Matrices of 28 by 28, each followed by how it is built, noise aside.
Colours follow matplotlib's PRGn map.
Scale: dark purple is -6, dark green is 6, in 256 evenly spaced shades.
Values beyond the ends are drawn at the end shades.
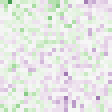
smooth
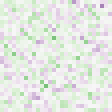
Toeplitz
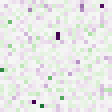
sparse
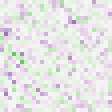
Toeplitz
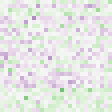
blocks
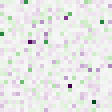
sparse
